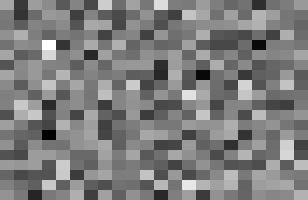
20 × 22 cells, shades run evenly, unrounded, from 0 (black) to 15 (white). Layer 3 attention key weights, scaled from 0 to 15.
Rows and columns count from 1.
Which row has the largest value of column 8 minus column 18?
1
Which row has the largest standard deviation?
5
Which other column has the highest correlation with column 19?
17
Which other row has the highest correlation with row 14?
13
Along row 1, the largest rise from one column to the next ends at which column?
8
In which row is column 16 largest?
7
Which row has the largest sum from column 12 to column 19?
19
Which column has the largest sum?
21
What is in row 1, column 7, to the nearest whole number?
4
